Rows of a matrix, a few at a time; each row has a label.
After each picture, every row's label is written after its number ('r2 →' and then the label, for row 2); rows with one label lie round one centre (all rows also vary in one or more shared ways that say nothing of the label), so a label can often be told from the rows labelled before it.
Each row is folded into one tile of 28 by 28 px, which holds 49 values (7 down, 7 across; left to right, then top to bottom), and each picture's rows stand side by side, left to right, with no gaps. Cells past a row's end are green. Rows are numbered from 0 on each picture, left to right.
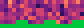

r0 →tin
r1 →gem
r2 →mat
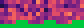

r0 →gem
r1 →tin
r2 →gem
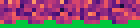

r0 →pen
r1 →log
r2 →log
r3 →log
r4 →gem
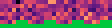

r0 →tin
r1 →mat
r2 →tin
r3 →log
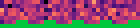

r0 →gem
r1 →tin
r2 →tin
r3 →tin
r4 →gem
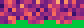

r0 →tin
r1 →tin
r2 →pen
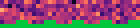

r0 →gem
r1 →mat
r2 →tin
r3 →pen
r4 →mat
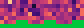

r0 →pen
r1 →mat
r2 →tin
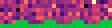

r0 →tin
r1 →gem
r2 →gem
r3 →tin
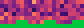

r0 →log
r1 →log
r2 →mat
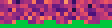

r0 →tin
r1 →log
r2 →tin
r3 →mat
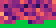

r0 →mat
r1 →gem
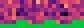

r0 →pen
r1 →pen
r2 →mat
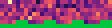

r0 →tin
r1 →log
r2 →gem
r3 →gem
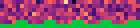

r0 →tin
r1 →log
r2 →tin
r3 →mat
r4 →log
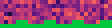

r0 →mat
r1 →mat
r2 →gem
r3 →tin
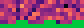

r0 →tin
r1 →log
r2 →gem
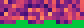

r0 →log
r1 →gem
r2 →gem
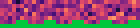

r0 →tin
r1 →log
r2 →gem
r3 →mat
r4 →log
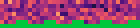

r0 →pen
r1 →mat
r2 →mat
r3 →gem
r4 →log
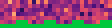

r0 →pen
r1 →pen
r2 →gem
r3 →gem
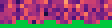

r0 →tin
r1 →pen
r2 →tin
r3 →tin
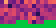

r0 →gem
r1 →mat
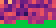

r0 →pen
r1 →gem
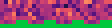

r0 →pen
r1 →mat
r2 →gem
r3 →mat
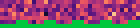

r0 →gem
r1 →pen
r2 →tin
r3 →mat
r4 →tin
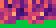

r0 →pen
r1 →pen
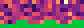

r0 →mat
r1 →log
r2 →pen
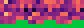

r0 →log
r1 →log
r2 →log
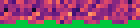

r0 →log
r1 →log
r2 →pen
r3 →log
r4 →tin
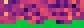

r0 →log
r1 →mat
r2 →gem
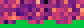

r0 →pen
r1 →tin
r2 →tin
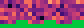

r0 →gem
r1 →mat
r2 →mat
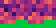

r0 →log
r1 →log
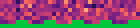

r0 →tin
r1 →mat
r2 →tin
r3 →gem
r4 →gem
